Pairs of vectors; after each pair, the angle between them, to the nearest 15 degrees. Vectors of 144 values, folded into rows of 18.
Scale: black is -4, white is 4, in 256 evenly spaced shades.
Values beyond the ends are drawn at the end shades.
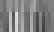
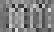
60 degrees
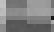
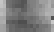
45 degrees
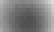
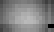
150 degrees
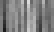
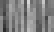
30 degrees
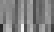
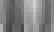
120 degrees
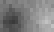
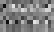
75 degrees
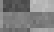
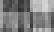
30 degrees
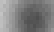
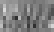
60 degrees
